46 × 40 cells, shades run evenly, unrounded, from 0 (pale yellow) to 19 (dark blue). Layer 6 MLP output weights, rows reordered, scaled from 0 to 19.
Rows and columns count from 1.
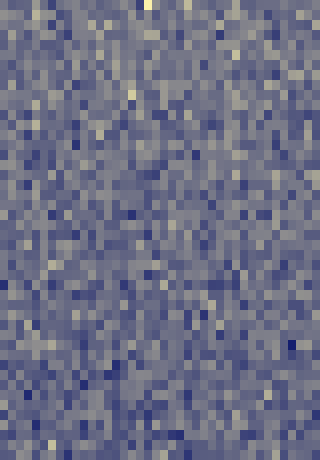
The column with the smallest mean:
30
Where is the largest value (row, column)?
35, 37
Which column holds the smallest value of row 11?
5
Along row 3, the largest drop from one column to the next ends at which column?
40
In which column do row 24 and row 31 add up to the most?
31
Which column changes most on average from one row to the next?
7
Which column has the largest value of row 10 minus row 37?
24
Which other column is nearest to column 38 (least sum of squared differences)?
6
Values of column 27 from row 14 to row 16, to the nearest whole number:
10 8 11
